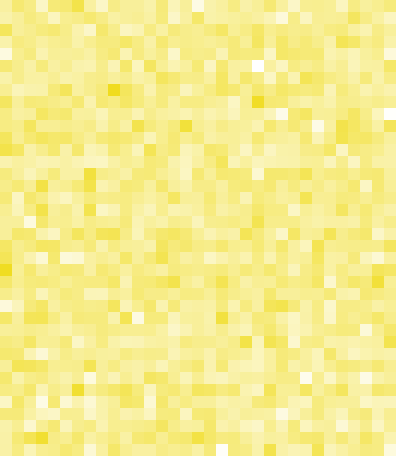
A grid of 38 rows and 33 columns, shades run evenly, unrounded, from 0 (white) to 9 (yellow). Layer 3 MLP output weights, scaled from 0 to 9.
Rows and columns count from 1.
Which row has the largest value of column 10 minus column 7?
8
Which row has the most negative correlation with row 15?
9
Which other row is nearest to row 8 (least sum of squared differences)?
4
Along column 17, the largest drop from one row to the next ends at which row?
38
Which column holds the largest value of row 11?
16
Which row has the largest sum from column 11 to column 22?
37
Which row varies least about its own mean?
25
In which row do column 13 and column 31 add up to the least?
34
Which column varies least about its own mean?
20
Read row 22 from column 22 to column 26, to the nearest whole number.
5 3 5 4 4
